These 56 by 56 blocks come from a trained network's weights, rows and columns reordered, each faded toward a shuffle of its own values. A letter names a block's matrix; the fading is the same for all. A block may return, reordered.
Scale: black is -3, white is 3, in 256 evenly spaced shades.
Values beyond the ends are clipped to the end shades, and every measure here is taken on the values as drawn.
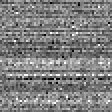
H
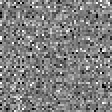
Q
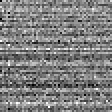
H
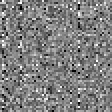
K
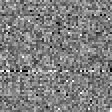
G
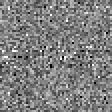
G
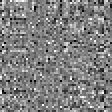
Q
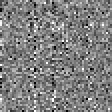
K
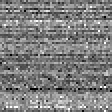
H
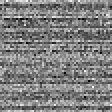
H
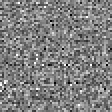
G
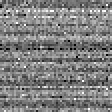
H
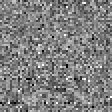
G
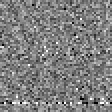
G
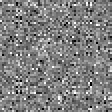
Q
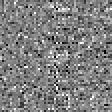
Q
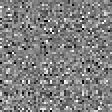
Q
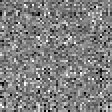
Q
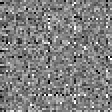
K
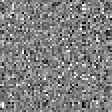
Q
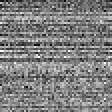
H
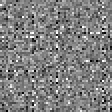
K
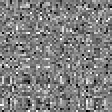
Q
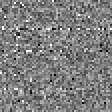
G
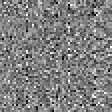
K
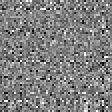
K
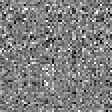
Q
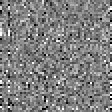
K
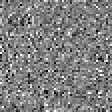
Q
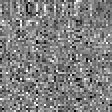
Q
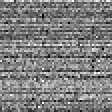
H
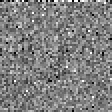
G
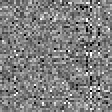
K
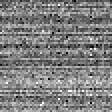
H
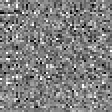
Q
